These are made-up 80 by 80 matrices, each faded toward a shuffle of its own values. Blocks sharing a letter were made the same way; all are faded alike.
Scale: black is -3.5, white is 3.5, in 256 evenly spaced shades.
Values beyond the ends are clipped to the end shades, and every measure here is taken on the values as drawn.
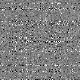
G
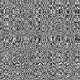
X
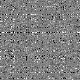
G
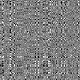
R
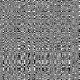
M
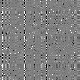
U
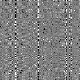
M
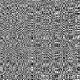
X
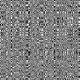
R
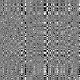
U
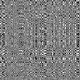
M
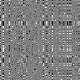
U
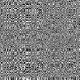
X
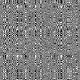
M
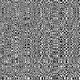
R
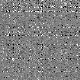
G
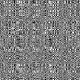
X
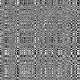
U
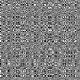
X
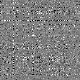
G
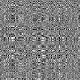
X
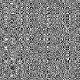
X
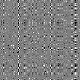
U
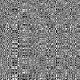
X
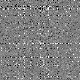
G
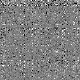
G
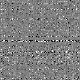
G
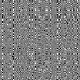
M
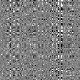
M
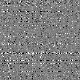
G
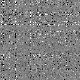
G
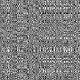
X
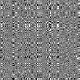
M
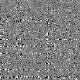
G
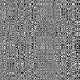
R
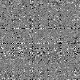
G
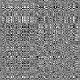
X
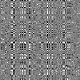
U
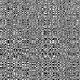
X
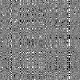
M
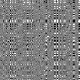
U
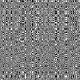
M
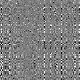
M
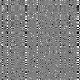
U
